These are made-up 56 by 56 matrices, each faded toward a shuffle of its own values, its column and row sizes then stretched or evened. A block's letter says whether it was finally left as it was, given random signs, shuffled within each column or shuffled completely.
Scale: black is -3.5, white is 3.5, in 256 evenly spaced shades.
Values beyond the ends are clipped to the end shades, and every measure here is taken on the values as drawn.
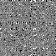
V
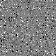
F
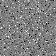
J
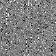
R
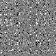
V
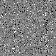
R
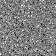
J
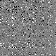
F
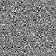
V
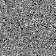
F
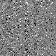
R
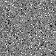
R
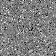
J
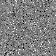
R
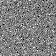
J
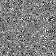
F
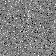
J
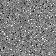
J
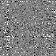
V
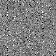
R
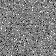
J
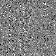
R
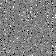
R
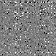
V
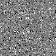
F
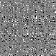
V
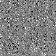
F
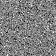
J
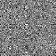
V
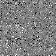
F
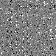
R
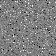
J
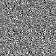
V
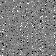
R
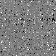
F
